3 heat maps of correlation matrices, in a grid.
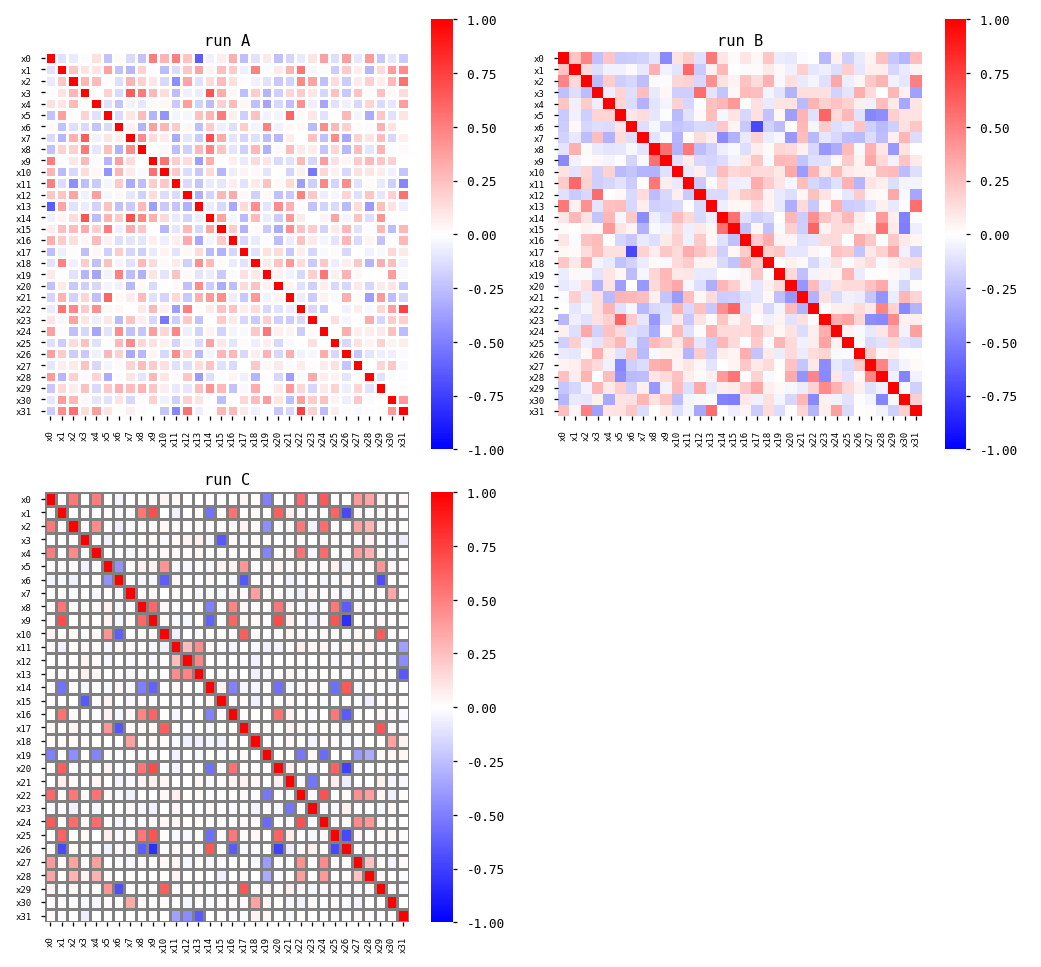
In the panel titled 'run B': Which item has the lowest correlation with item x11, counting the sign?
x26
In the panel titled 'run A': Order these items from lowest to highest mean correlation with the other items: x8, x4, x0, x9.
x4, x0, x8, x9
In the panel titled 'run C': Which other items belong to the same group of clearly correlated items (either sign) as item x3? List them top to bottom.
x15
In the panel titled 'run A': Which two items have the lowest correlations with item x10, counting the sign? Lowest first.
x23, x5
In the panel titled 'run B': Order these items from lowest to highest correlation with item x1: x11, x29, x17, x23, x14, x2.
x29, x23, x17, x2, x14, x11
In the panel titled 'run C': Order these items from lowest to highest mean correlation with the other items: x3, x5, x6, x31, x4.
x6, x31, x3, x5, x4
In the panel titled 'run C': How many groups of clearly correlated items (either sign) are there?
7
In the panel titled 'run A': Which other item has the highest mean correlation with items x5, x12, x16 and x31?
x22
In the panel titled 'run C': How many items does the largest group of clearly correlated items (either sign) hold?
8
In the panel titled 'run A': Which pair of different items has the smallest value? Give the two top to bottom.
x0, x13
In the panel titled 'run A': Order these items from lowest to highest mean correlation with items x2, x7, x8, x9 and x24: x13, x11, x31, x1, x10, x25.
x13, x11, x1, x31, x10, x25
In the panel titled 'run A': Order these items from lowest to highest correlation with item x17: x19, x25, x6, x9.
x9, x25, x19, x6
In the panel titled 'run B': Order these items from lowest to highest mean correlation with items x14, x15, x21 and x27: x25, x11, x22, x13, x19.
x19, x13, x25, x11, x22
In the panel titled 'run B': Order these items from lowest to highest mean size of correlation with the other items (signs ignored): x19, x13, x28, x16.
x19, x16, x13, x28
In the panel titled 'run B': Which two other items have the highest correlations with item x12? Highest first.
x3, x29
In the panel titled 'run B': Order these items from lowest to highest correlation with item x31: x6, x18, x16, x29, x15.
x29, x15, x16, x18, x6
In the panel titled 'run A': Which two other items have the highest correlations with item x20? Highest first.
x13, x18
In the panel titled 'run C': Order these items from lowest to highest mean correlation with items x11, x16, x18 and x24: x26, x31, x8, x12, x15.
x26, x31, x15, x12, x8
